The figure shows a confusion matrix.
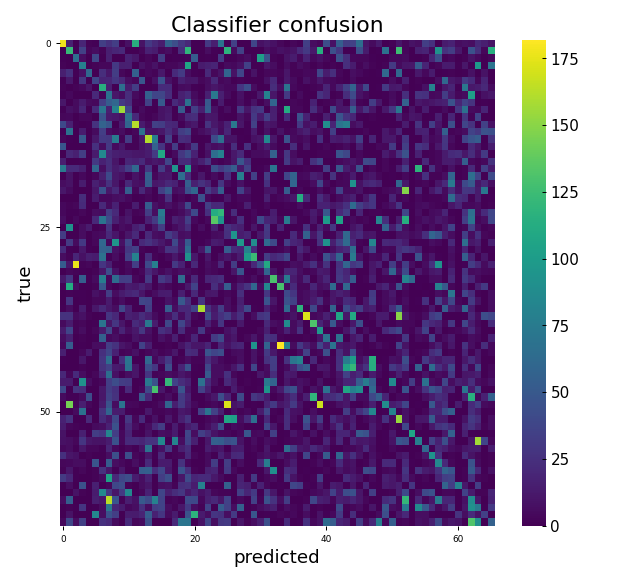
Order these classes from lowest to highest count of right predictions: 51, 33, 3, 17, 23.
3, 17, 23, 33, 51
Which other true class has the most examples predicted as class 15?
54
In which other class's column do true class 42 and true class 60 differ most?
21
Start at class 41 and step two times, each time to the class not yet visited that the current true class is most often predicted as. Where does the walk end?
1
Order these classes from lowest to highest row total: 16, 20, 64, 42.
42, 16, 64, 20
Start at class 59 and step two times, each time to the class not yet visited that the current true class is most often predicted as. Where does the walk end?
62
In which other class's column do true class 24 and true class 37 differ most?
51
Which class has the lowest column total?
4
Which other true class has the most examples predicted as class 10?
61
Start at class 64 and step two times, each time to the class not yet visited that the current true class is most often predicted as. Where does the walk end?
52
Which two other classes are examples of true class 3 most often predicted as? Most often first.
19, 63
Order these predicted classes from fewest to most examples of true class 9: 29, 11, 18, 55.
11, 55, 29, 18
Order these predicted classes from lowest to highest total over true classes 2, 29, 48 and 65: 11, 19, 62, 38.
11, 38, 19, 62
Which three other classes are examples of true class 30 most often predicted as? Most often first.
2, 31, 57
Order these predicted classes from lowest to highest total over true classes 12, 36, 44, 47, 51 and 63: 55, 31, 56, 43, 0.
0, 55, 31, 56, 43
